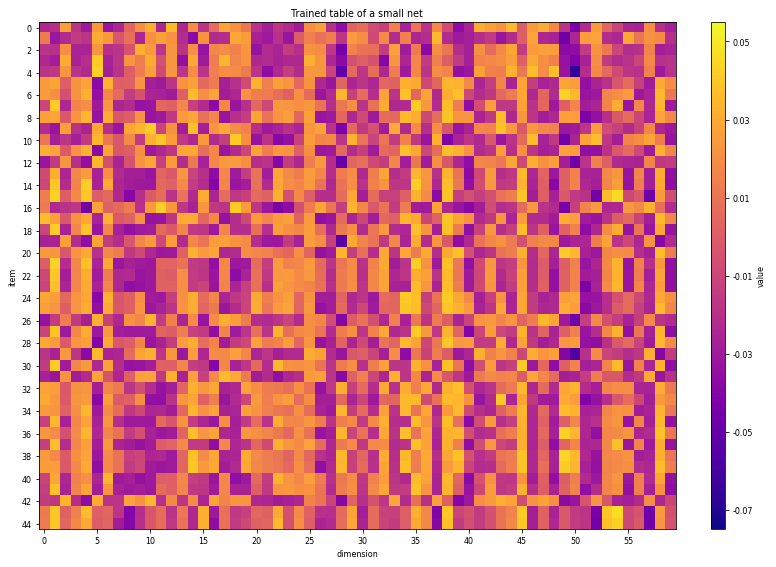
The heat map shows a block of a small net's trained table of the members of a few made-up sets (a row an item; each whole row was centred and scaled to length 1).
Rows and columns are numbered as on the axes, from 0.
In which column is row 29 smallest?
50
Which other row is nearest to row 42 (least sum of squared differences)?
9
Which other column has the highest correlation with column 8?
37
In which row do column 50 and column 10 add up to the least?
4
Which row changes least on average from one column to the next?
5
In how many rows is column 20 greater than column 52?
31
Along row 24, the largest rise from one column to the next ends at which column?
6
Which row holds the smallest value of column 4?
16
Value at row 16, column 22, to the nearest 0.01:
-0.04
